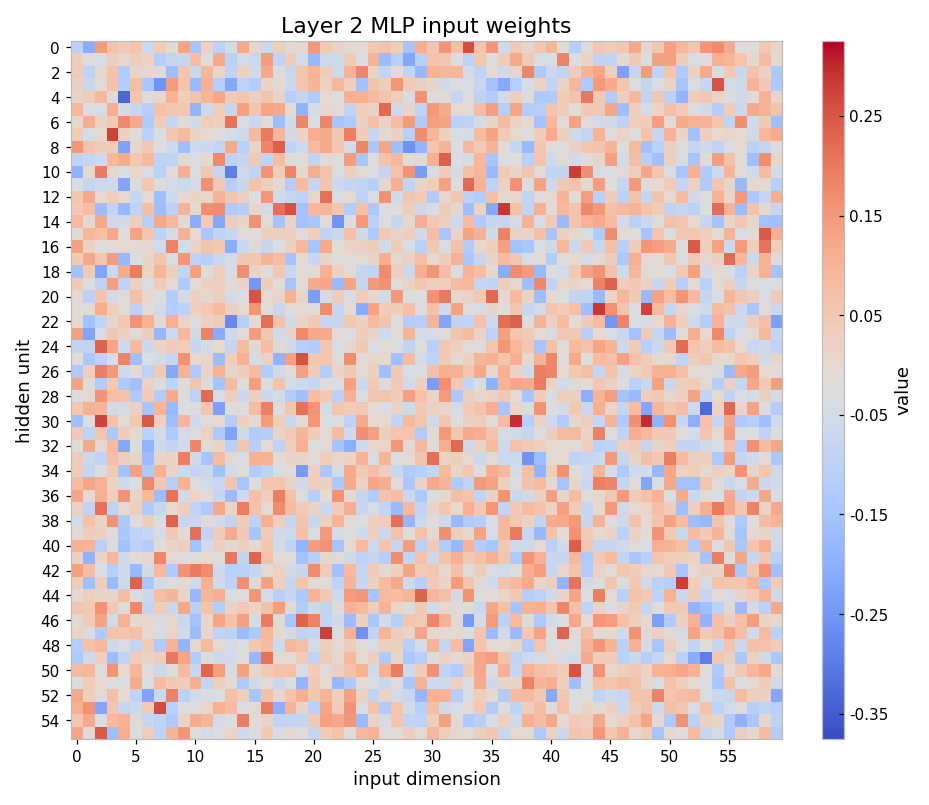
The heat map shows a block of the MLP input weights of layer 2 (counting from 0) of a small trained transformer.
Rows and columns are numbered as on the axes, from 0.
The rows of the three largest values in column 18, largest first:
13, 10, 25
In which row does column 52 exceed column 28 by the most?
16
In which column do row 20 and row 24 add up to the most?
51
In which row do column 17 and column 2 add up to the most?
37
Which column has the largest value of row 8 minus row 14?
17
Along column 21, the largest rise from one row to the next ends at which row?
47
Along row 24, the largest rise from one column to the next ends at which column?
2
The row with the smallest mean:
49
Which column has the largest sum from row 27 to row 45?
42
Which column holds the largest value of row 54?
14
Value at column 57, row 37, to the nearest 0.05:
0.2
